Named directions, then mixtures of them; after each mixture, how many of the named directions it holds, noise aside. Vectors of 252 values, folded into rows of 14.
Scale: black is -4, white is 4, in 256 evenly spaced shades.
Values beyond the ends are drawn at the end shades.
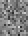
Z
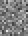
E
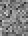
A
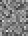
two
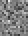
three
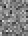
two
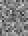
three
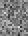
three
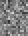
two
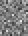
one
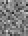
two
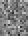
one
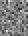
two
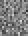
two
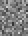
one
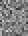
two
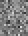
one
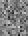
one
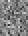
one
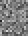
two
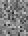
one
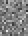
one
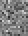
three
